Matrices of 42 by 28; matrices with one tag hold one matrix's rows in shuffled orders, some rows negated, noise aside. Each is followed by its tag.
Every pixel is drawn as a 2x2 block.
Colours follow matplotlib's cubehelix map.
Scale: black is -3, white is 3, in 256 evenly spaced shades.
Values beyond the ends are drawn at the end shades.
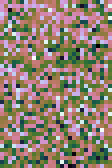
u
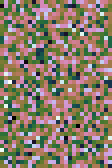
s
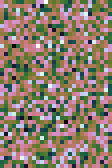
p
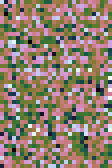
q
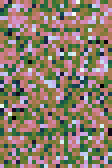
u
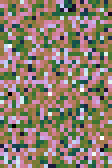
u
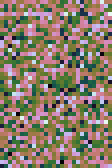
u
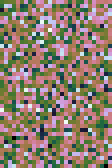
p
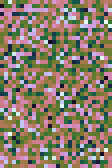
u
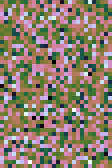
p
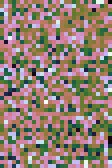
q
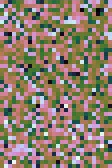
s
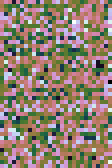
q
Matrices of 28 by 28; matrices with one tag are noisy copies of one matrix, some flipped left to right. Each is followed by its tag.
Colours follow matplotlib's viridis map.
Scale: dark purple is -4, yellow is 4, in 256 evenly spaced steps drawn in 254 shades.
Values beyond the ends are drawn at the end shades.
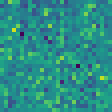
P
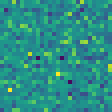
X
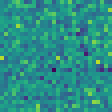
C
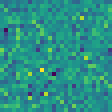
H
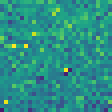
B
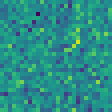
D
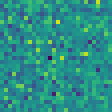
X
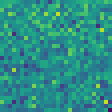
B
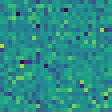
H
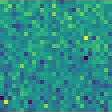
B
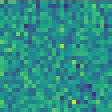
P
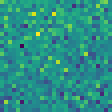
B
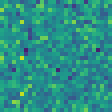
C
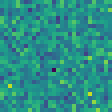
C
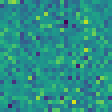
P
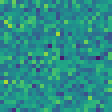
X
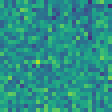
P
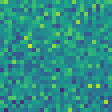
B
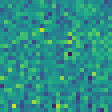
D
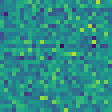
X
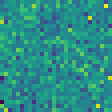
D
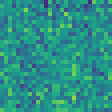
P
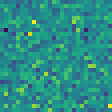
H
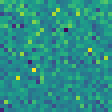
B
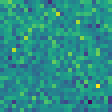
B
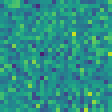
C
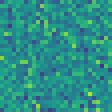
C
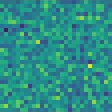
H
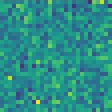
P
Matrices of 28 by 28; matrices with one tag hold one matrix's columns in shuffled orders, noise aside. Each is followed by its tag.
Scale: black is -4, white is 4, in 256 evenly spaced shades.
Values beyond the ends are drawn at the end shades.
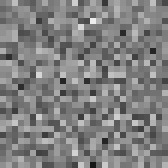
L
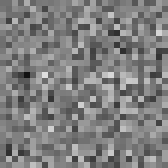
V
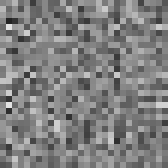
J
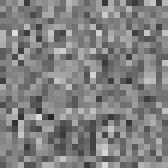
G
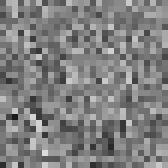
G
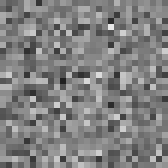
V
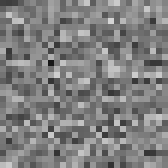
L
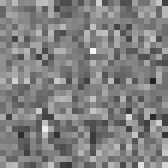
G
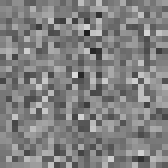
V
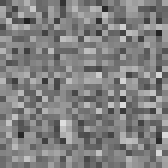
J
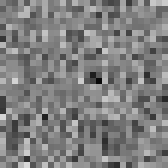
G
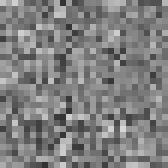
G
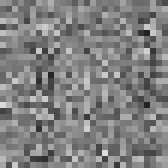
V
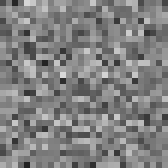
L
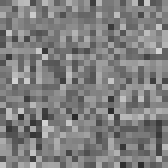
G
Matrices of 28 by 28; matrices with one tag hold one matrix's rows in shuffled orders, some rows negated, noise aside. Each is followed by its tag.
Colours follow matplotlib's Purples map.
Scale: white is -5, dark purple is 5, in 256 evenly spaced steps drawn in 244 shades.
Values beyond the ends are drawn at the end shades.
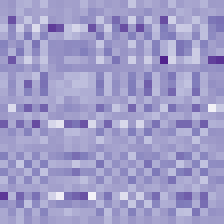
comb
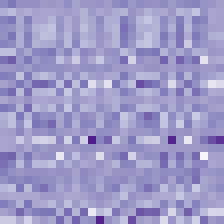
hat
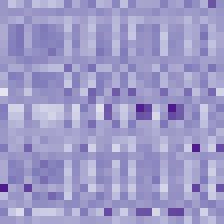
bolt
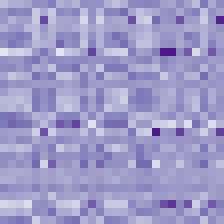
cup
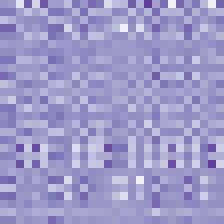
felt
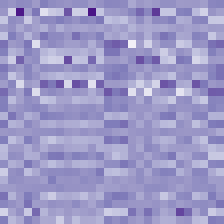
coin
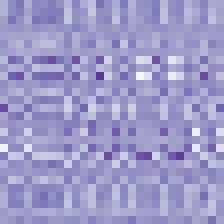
bolt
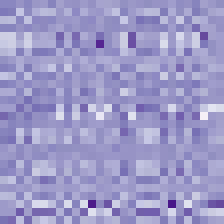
hat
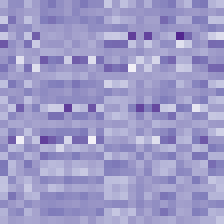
coin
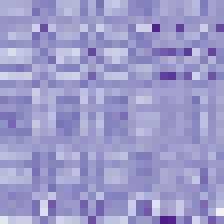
cup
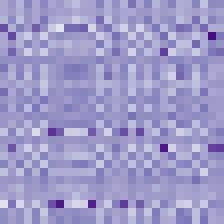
comb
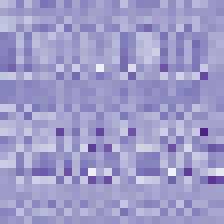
hat
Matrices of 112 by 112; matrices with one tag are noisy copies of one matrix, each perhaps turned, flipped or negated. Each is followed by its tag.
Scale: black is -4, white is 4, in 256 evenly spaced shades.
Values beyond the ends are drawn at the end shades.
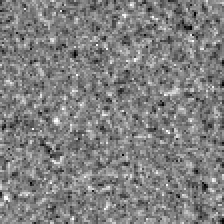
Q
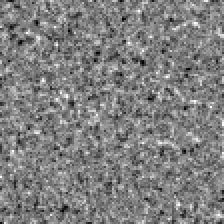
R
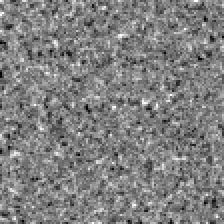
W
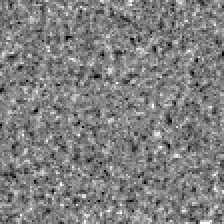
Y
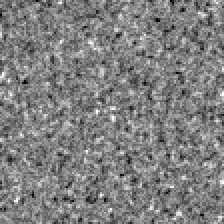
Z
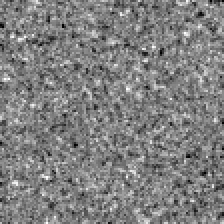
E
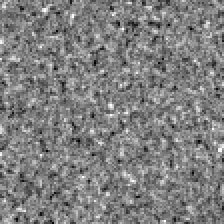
Z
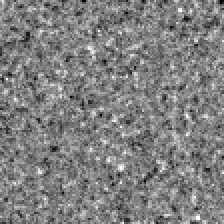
Q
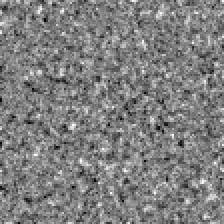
R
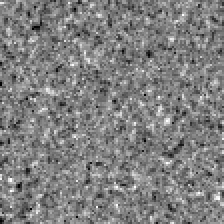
Q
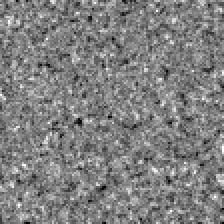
W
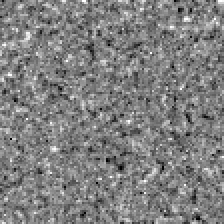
Q
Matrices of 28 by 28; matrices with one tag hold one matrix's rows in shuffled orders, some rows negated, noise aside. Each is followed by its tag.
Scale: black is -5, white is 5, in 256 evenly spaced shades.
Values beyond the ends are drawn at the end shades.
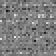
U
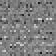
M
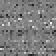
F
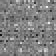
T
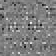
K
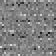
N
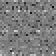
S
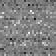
K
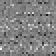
T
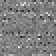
N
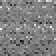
M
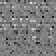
S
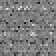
S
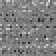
U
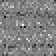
N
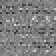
U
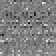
K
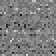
S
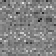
M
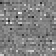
F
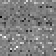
M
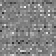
N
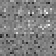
T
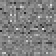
M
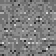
K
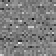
F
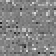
U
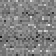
T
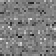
F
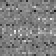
U
